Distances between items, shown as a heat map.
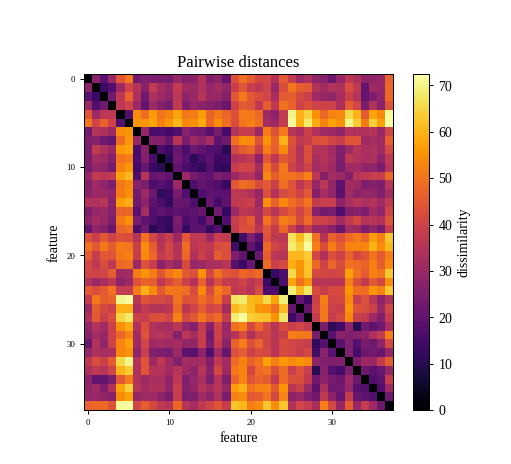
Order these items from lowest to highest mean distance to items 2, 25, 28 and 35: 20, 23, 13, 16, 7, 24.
13, 7, 16, 23, 20, 24
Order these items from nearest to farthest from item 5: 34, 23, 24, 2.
23, 24, 2, 34
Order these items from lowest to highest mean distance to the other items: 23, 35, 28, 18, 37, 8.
8, 28, 35, 23, 18, 37
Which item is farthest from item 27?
19
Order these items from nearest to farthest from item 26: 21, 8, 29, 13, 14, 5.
8, 13, 14, 29, 21, 5
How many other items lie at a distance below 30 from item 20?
3
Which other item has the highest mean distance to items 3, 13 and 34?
5
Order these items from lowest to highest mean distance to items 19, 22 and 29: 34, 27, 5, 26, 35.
34, 5, 35, 26, 27
